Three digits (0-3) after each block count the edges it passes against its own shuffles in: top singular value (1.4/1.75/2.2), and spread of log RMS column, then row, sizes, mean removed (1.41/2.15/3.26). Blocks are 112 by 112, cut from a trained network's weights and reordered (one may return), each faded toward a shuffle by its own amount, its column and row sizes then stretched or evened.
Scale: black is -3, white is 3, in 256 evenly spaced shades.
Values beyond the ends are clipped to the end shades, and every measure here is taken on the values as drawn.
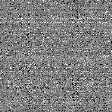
1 1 2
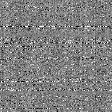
1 0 3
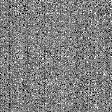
1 1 2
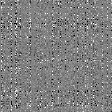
0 3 2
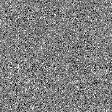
0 2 1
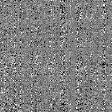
0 3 2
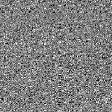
2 1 2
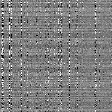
3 3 0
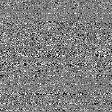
0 1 3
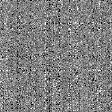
1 2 2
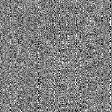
3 3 1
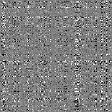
3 3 3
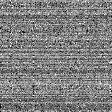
3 1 0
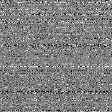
1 0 3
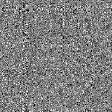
1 2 1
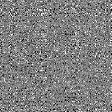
2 2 2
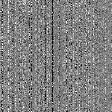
3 3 0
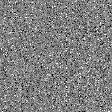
1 1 0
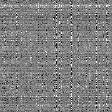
3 3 1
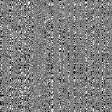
3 3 1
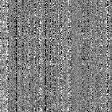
3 3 1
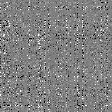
0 3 2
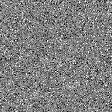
1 0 0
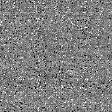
0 2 1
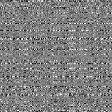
3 0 3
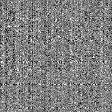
2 1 2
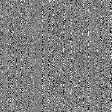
0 3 0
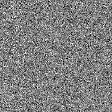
0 1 1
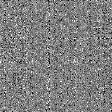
0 2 1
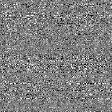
2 1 3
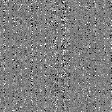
0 3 1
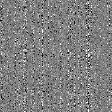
0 3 0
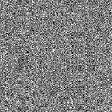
3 2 0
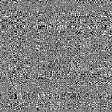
3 2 3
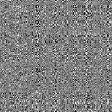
3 3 2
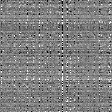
3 3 1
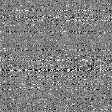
1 0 3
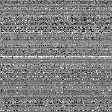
3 1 3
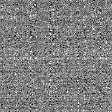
1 2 0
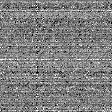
3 1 2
